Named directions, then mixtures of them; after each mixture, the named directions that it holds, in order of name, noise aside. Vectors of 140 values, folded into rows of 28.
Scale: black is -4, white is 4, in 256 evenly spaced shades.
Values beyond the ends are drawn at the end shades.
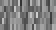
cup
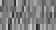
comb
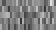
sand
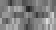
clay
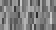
cup.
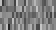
comb, sand.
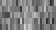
clay, sand.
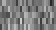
sand.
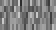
cup.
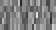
cup.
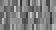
cup.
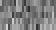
clay, comb.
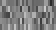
sand.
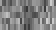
clay, sand.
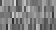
clay, comb.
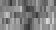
clay, sand.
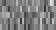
sand.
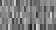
comb, cup.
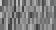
comb, cup.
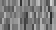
cup, sand.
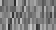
comb.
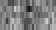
clay, cup.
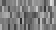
sand.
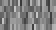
cup.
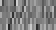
comb.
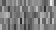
sand.
